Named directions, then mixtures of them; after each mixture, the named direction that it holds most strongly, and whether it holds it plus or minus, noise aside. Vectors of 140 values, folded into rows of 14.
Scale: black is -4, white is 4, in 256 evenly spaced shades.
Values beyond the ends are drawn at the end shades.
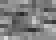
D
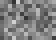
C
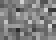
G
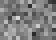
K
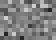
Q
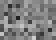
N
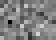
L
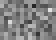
L, minus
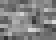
D, minus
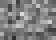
C, minus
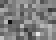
L, plus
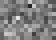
K, plus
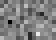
L, plus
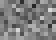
G, minus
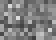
N, minus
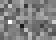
L, minus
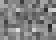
G, minus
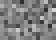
G, minus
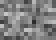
D, minus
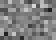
Q, plus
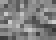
D, minus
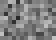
C, minus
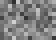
C, plus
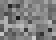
N, plus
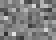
Q, plus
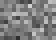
K, minus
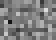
G, plus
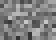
K, minus
